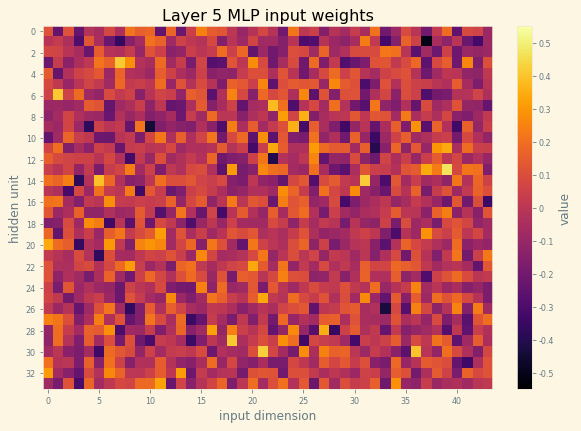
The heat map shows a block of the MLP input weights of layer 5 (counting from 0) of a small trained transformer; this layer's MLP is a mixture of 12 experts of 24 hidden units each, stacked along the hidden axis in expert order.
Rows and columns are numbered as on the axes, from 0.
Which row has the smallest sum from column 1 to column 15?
9
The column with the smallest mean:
3
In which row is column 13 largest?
32
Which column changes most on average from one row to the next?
8
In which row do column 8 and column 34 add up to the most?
22
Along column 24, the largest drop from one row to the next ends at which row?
10
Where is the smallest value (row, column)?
1, 37
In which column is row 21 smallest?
5
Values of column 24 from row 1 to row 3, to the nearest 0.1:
0 0.1 0.1
